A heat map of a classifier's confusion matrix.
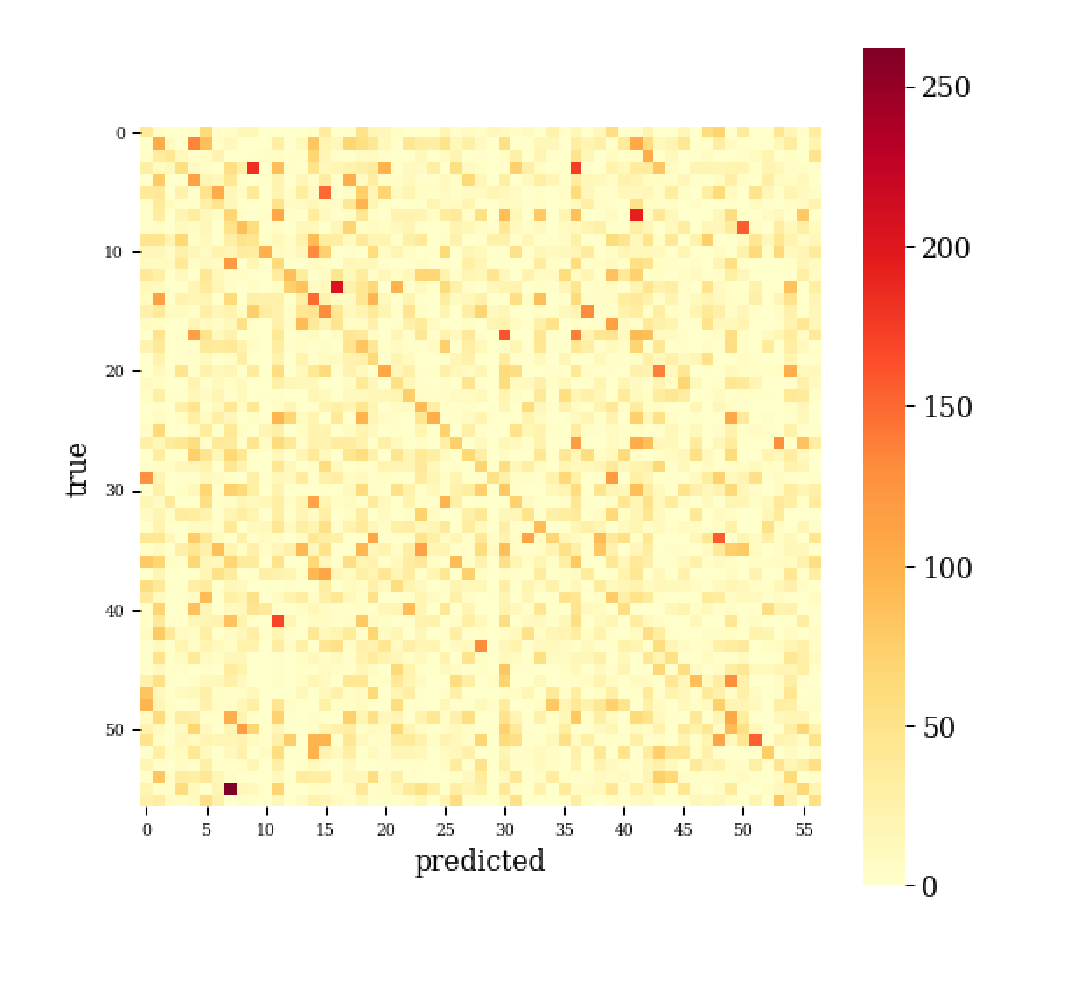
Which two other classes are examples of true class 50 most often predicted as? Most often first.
8, 49
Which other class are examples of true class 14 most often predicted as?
1
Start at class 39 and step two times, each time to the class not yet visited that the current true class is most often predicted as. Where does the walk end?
15
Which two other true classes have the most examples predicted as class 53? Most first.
26, 56
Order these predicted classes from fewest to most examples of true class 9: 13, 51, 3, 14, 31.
31, 13, 51, 3, 14
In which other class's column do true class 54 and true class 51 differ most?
48
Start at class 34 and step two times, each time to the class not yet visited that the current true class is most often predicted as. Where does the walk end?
0
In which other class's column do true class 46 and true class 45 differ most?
49
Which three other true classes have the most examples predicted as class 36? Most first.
3, 17, 26
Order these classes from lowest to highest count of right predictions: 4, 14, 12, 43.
43, 12, 4, 14
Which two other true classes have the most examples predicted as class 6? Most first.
5, 35
